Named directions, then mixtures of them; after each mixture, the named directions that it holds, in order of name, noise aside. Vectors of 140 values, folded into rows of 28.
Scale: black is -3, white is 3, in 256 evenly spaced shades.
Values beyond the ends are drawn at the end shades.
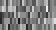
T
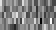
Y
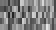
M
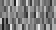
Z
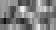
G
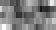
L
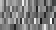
Y.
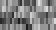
G, T.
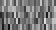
T, Z.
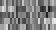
L, T.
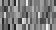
M, Y, Z.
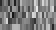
M, Y.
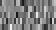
M, Y, Z.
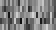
G, M, Y.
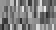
G, Y, Z.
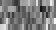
L, M, T.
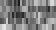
G, L, M.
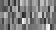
M, Z.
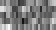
G, L, M.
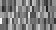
T, Z.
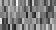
Y, Z.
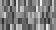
G, M, Z.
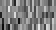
T, Z.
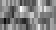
G.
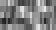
G.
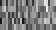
T, Y, Z.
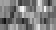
G.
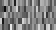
M, Z.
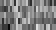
L, M, Z.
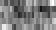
L.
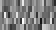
M, Y.
